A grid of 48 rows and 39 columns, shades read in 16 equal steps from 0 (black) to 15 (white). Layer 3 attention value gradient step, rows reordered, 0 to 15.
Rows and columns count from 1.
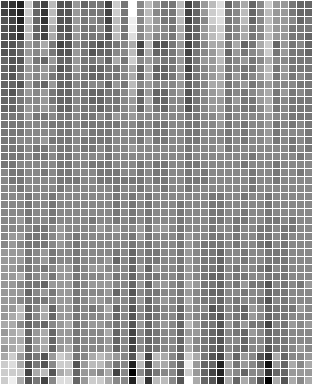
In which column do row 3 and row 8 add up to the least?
3
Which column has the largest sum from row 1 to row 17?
17
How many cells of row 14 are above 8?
7
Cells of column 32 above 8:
3
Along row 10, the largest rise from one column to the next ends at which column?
19
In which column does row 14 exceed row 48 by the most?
34
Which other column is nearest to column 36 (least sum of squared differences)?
10
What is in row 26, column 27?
7
